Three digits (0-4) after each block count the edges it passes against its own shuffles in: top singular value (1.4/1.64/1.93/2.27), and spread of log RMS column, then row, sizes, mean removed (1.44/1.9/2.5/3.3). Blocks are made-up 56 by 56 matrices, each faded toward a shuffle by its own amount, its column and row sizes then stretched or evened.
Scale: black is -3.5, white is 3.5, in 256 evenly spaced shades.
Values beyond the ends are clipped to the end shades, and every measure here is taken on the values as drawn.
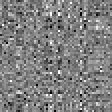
4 2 1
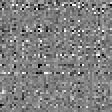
1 3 3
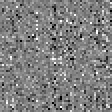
1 2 0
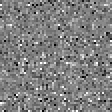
0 0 2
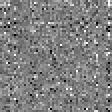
2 2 1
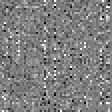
2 3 0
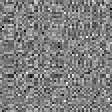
4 0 1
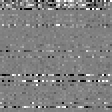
4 0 4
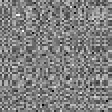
4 0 0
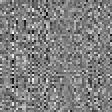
4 3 0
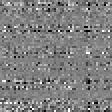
1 1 4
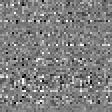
1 1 4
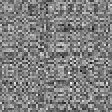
4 1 1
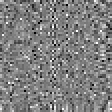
4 2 0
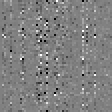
0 3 1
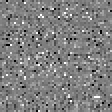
1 1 1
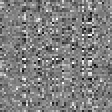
4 3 1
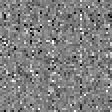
1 2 1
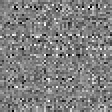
2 1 3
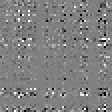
2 3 4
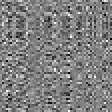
4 3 0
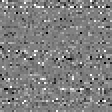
2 0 3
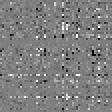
2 3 3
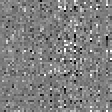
0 3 2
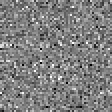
1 0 1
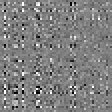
4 3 3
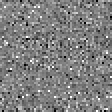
0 0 1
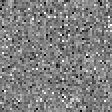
0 0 0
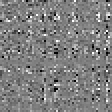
1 3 3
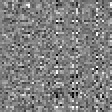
3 3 1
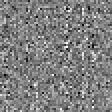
1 2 1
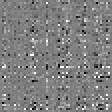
1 3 3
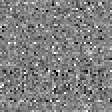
1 1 3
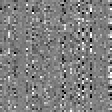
2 4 0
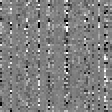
3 4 0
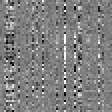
4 4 0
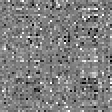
3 2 2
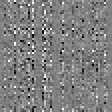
3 4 1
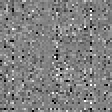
1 3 2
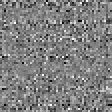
3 0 3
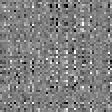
4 3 2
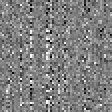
3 3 0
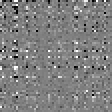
4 3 3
